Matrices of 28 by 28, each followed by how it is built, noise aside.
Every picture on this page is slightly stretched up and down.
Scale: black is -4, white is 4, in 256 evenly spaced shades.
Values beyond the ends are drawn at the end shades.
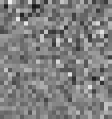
upper triangular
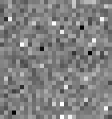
sparse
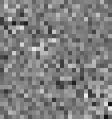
block diagonal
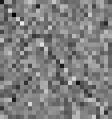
diagonal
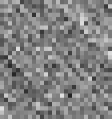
Toeplitz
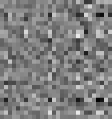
low rank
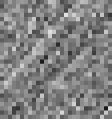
Hankel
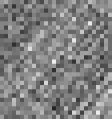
Hankel
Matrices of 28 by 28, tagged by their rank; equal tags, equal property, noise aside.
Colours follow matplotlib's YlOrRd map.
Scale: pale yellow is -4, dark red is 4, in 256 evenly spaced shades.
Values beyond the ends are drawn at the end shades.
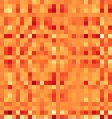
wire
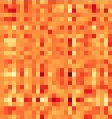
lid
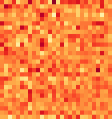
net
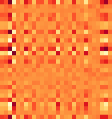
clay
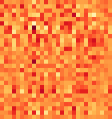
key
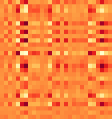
clay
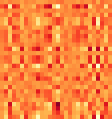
wire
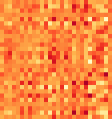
lid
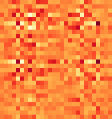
lid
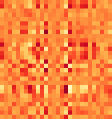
wire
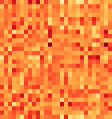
key
